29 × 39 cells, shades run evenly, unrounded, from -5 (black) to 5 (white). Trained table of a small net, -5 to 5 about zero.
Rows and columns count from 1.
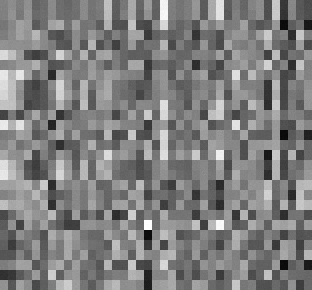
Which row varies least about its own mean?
26
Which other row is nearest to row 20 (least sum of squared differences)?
7
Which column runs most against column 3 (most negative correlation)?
27
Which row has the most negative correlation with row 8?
12
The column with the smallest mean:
36
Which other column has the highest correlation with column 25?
37
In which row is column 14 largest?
16
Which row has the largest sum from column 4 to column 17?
29
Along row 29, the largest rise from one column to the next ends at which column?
20
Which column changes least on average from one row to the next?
24
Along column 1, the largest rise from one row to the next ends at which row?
13
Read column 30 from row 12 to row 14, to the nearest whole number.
-2 4 0
